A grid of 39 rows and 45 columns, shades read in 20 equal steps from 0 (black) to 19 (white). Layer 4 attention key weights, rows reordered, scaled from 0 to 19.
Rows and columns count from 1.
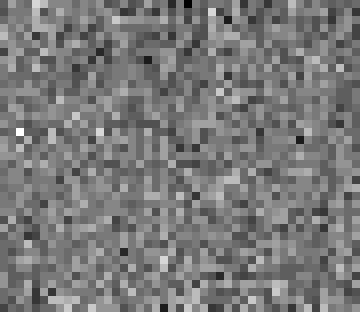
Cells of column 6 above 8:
25
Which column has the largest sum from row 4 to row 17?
27
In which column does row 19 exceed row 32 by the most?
3
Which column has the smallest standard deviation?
18
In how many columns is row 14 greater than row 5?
21
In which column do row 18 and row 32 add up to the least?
38
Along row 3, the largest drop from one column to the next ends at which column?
29
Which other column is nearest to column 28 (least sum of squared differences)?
34
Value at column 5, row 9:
14
